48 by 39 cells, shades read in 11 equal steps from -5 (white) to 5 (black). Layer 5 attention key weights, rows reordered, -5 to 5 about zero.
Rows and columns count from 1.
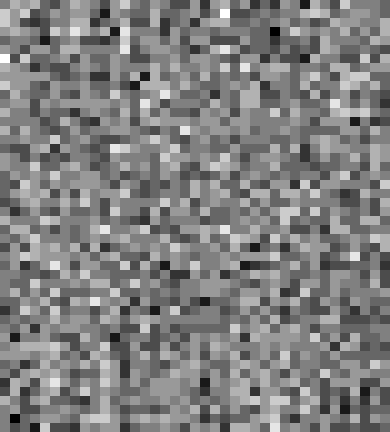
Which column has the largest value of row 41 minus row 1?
13
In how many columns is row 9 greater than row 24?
13
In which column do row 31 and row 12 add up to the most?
39
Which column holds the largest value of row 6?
20
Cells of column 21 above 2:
5
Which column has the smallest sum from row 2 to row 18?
1
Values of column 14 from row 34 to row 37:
3 0 -1 2
